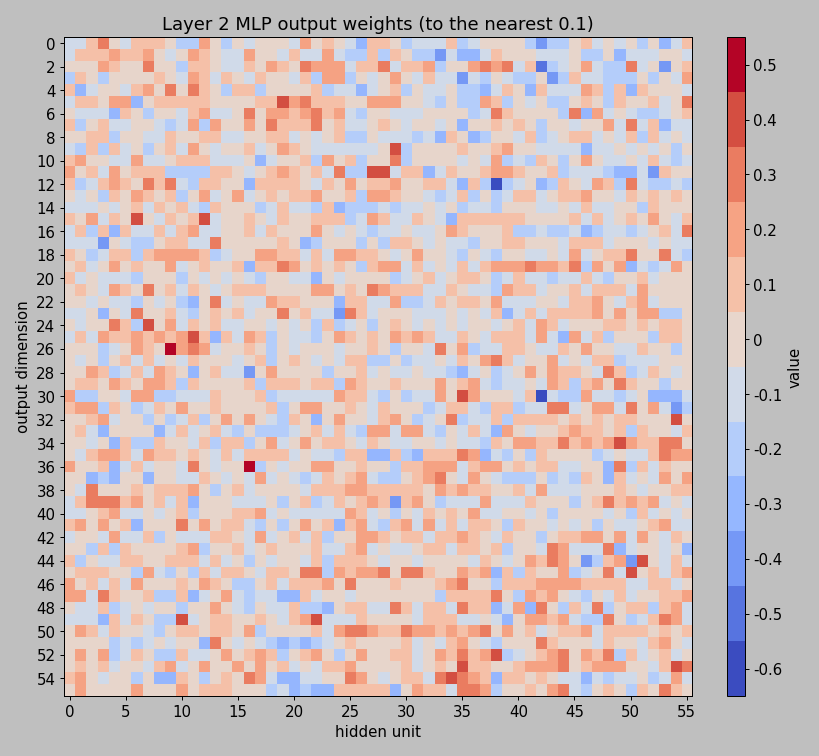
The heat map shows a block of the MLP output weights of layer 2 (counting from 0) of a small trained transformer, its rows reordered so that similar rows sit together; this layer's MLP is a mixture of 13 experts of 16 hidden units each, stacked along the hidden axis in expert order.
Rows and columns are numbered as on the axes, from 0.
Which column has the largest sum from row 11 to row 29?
9
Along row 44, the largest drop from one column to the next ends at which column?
50
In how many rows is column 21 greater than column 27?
27
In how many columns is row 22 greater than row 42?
15
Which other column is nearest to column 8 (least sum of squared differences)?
5
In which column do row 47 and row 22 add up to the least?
11
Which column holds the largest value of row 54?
34
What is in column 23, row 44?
-0.2
